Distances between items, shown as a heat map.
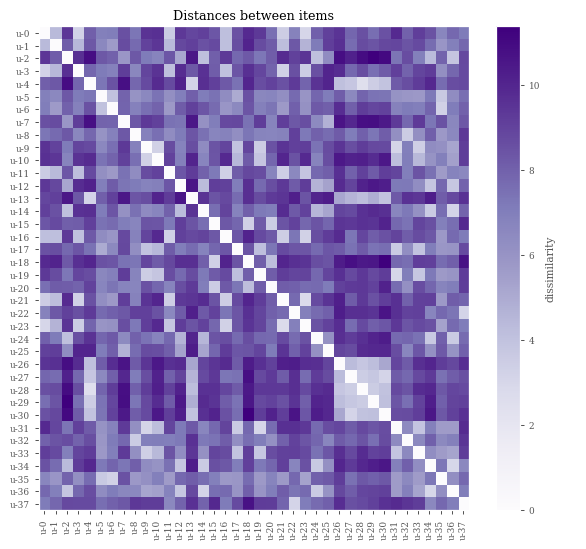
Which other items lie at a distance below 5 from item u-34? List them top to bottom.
u-2, u-12, u-14, u-24, u-36
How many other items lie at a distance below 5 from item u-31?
5
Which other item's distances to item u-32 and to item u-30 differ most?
u-13
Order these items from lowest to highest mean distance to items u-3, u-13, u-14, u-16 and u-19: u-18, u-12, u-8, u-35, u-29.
u-35, u-8, u-29, u-12, u-18
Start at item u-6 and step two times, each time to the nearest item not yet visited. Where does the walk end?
u-5
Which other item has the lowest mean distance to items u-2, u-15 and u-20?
u-18
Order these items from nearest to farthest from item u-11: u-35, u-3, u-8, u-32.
u-3, u-35, u-8, u-32
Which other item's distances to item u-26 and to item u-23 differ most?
u-21
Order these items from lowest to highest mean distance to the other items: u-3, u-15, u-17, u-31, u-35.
u-35, u-17, u-31, u-3, u-15
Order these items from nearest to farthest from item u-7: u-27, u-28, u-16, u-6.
u-6, u-16, u-27, u-28
